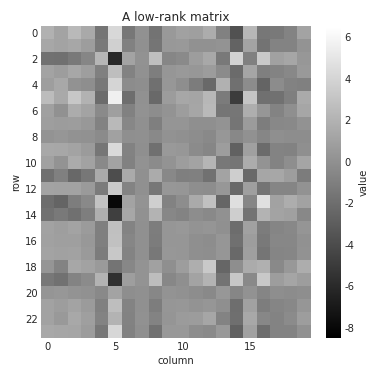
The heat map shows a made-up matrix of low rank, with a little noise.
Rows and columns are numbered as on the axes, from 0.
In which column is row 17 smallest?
14
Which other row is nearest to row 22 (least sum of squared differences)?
3
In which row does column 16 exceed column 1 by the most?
13
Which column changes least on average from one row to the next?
7
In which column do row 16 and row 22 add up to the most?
5
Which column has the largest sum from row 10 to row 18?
12
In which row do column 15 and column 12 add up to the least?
11
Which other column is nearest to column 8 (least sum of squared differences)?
4
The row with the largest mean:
18
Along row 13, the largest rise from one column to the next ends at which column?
6
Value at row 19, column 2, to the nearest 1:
-1
